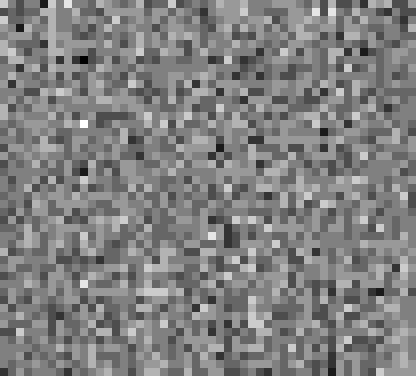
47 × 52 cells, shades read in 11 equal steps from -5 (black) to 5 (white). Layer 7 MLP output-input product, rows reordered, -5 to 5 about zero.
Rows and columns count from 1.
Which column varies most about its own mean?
11
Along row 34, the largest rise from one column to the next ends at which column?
51
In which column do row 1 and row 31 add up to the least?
6
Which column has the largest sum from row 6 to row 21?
7
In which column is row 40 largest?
32
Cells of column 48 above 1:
5
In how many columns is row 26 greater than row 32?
24
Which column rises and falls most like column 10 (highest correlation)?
15
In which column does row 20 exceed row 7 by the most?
46
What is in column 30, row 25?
-2
